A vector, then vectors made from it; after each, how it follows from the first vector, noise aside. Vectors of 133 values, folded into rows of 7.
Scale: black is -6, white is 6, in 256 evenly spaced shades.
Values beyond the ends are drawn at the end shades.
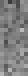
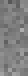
shrunk.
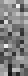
reversed, scaled up.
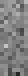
reversed.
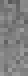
shrunk.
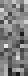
reversed, scaled up.
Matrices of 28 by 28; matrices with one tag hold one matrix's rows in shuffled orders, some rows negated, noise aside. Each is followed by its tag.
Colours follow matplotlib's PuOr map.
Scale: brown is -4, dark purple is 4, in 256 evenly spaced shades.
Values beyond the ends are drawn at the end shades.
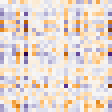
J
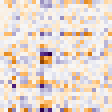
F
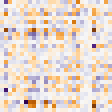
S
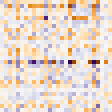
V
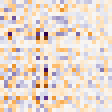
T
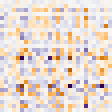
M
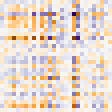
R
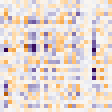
S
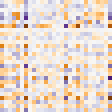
J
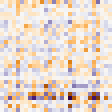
V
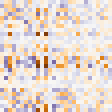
T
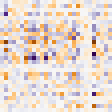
S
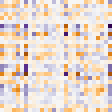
J
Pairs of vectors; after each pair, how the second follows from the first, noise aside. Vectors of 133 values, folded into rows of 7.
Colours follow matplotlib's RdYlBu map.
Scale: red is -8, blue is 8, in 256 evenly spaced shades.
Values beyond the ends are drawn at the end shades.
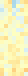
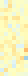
wrapped around, partly zeroed.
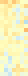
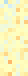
negated, partly zeroed.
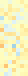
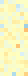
wrapped around, partly zeroed.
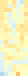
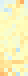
negated, partly zeroed.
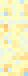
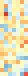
negated, scaled up.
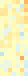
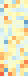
reversed, scaled up.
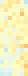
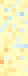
negated, partly zeroed.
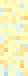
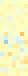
wrapped around, partly zeroed.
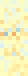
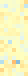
wrapped around, partly zeroed.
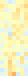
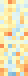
negated, scaled up.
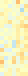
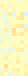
reversed, negated, shrunk.
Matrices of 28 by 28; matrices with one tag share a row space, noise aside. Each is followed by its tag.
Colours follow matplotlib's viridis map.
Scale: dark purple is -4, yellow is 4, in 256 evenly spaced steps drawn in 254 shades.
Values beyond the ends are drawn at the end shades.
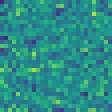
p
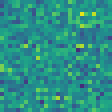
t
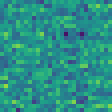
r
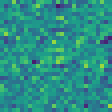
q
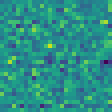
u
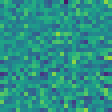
q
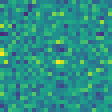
p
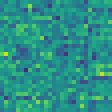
r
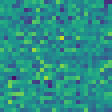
u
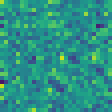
p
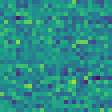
r
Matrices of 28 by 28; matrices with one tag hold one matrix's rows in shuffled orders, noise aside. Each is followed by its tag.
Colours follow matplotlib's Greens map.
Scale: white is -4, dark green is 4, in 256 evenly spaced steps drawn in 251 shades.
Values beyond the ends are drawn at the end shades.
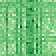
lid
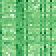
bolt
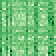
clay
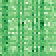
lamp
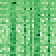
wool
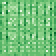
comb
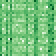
clay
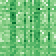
wool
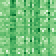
wool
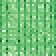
comb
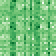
wool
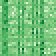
lamp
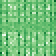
comb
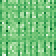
comb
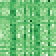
wool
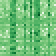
wool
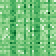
wool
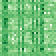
lamp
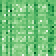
clay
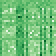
bolt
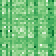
clay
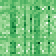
wool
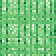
comb
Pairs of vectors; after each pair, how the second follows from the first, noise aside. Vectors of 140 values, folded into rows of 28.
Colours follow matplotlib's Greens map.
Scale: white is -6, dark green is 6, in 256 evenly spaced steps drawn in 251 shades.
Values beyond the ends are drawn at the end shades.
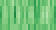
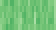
wrapped around, negated, shrunk.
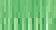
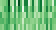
reversed, negated, scaled up.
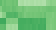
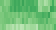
reversed.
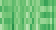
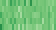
wrapped around, negated, partly zeroed.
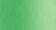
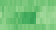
wrapped around, negated, partly zeroed.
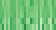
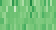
reversed, partly zeroed.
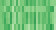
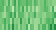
sign-scrambled.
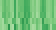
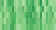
reversed.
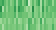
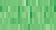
wrapped around, partly zeroed.
